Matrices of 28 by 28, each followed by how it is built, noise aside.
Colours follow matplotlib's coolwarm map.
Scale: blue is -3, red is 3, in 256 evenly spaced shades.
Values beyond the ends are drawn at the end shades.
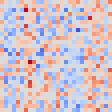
blocks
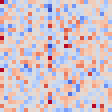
uneven columns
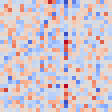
uneven columns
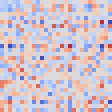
low rank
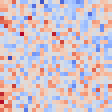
smooth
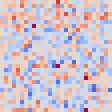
blocks
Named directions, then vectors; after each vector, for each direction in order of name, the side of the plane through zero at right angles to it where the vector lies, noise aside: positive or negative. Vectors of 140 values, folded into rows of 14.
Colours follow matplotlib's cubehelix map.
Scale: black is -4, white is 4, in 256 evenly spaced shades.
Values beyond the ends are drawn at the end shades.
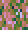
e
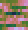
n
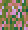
negative, negative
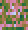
negative, negative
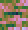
negative, positive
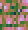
positive, positive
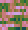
positive, negative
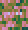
positive, negative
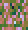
positive, positive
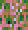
negative, negative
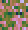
negative, positive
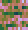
negative, positive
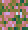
positive, negative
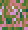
negative, negative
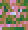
negative, negative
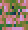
positive, positive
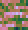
positive, negative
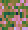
negative, positive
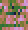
positive, positive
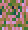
positive, positive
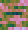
negative, positive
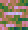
positive, negative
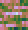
positive, negative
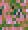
positive, positive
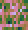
negative, negative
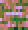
positive, negative
